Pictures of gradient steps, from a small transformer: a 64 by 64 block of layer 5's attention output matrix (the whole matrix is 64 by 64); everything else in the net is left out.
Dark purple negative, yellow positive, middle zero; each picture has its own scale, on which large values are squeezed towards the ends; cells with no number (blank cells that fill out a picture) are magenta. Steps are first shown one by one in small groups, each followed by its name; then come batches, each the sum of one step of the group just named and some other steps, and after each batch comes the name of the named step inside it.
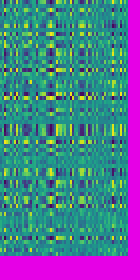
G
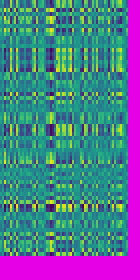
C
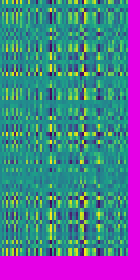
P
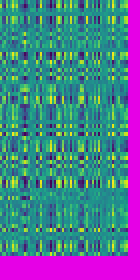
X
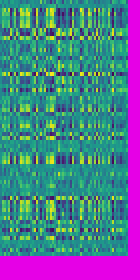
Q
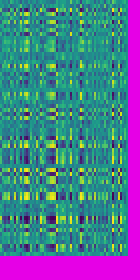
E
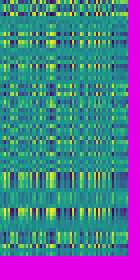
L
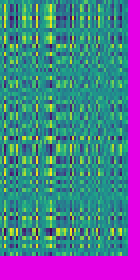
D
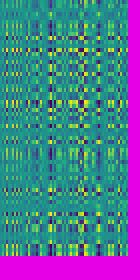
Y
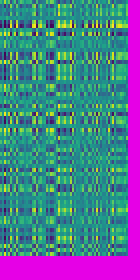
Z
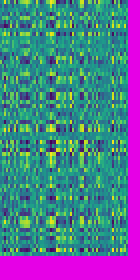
Z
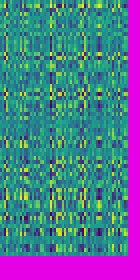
E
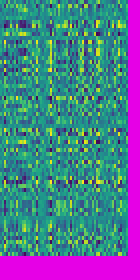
Z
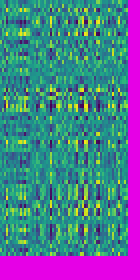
G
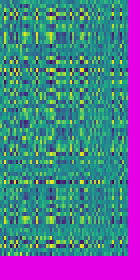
D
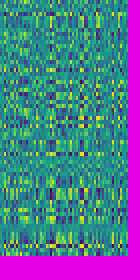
L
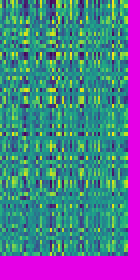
X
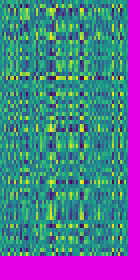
Q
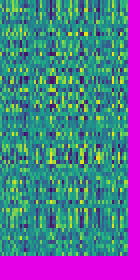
X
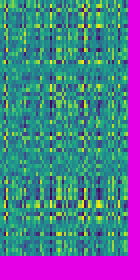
X
